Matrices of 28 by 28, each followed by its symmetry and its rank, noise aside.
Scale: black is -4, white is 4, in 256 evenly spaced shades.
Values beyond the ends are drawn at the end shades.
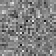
symmetric, rank six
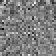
no symmetry, rank six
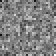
symmetric, rank seven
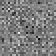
symmetric, rank six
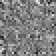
antisymmetric, rank six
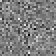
symmetric, rank six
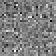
no symmetry, rank six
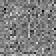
no symmetry, rank seven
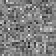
no symmetry, rank six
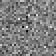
no symmetry, rank eight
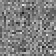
no symmetry, rank eight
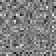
antisymmetric, rank six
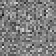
no symmetry, rank six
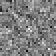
symmetric, rank seven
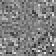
symmetric, rank six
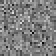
symmetric, rank eight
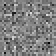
symmetric, rank six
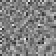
symmetric, rank six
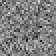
symmetric, rank eight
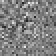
no symmetry, rank seven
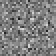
no symmetry, rank seven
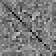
symmetric, rank seven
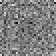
symmetric, rank seven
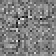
symmetric, rank seven
